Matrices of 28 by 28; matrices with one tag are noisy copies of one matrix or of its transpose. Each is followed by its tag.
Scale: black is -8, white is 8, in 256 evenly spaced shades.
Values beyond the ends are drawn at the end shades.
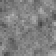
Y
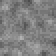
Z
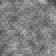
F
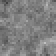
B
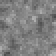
Y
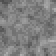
B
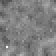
B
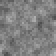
Y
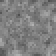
F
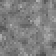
Z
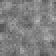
Z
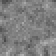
B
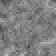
B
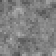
Y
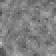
F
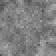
B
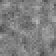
Z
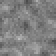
Z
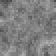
B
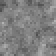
B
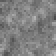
Y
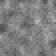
Z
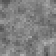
B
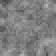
B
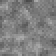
Z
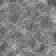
F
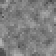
F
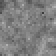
B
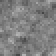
Y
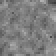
F
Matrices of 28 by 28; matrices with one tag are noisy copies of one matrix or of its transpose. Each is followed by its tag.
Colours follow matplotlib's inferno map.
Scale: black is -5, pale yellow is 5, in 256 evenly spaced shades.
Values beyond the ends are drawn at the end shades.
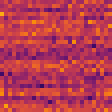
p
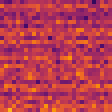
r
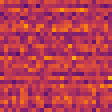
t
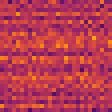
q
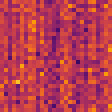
p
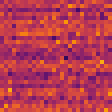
p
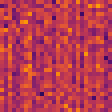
t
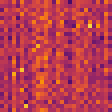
q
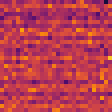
r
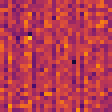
t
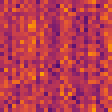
p
